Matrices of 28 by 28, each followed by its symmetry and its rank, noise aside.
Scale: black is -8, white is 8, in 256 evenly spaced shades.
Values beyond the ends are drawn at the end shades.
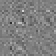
antisymmetric, rank four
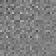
symmetric, rank three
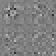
symmetric, rank three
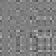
antisymmetric, rank two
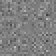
antisymmetric, rank four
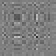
symmetric, rank two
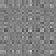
no symmetry, rank two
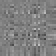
antisymmetric, rank two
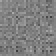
symmetric, rank four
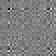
symmetric, rank two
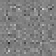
antisymmetric, rank four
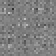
no symmetry, rank four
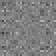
no symmetry, rank four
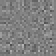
antisymmetric, rank four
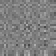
no symmetry, rank two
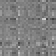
antisymmetric, rank two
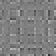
antisymmetric, rank two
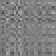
antisymmetric, rank two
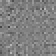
no symmetry, rank four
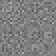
symmetric, rank four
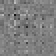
symmetric, rank two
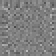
no symmetry, rank four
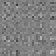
no symmetry, rank four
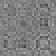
symmetric, rank three
